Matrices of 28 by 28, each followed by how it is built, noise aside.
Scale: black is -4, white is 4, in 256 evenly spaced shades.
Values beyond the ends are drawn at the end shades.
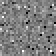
sparse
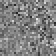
upper triangular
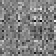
low rank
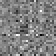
low rank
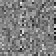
uneven columns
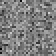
blocks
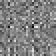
low rank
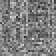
blocks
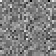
low rank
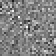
block diagonal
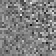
upper triangular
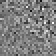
upper triangular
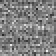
blocks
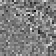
upper triangular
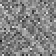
Toeplitz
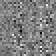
uneven columns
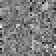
uneven columns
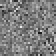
block diagonal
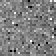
sparse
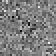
block diagonal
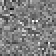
block diagonal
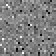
sparse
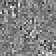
block diagonal
